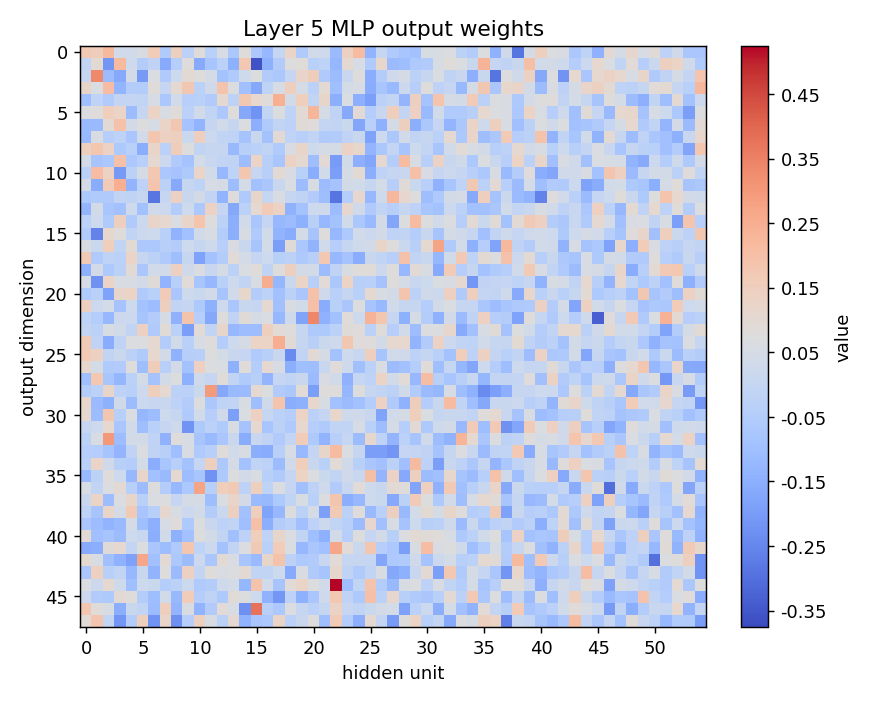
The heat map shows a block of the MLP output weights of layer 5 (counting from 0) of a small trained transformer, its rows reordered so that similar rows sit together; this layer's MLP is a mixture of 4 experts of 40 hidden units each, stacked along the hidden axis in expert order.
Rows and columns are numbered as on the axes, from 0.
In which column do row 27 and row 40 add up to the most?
30
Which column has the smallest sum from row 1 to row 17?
22
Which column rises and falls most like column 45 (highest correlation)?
38
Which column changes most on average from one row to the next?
2
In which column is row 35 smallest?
11
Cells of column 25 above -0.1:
36
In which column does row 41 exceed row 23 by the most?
9
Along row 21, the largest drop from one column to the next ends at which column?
21
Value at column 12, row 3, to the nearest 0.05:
0.2
